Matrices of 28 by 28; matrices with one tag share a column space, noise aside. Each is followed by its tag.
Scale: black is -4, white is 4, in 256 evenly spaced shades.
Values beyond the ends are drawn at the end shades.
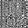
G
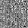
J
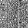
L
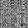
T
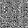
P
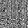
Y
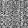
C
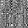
T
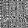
G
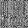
G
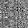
P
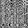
T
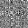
C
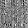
T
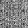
Y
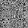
L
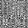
G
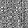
P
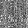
G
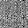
G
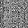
P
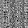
P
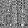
T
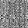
G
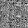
L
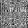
Y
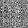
P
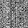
P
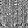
T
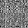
J
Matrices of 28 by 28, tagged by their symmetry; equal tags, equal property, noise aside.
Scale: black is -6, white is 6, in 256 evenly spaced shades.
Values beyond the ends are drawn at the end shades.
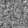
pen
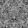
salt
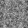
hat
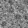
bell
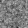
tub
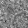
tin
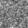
tub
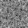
hat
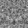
salt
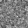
tin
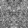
salt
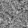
pen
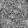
hat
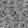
hat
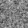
pen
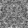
salt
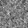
tub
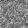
tub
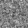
hat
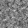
hat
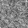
bell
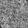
hat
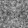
pen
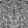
salt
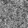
tub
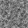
hat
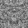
salt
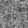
tub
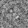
tin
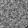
tin
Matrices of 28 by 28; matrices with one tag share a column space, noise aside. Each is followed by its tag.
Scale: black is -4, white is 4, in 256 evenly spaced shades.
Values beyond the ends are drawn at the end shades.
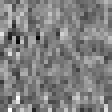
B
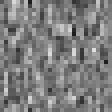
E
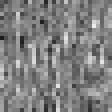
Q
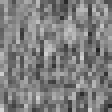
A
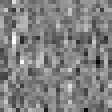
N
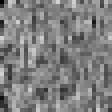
Q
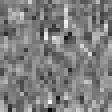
B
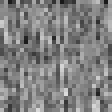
Q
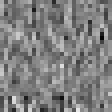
B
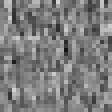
E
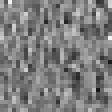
E
